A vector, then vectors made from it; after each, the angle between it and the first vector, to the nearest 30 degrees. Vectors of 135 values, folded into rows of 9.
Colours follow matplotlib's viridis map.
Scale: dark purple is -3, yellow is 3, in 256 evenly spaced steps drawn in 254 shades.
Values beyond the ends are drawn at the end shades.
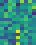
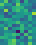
150 degrees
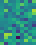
120 degrees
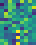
30 degrees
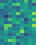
120 degrees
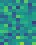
90 degrees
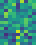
30 degrees
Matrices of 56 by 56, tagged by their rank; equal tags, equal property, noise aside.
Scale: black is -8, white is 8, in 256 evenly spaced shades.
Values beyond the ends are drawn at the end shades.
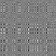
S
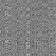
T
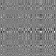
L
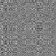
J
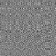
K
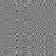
J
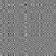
L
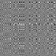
L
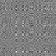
J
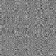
T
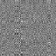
J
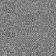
T
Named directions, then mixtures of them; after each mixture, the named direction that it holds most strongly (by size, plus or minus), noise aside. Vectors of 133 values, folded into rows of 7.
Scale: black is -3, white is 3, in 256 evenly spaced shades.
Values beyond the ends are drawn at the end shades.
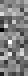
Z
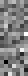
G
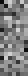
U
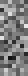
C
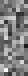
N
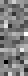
G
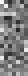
U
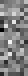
Z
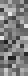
C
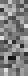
C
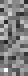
C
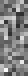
N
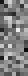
U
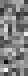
N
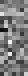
Z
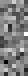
G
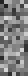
U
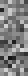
C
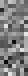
G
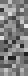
C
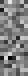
C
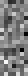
G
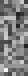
N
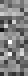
Z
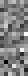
G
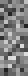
C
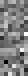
G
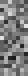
C
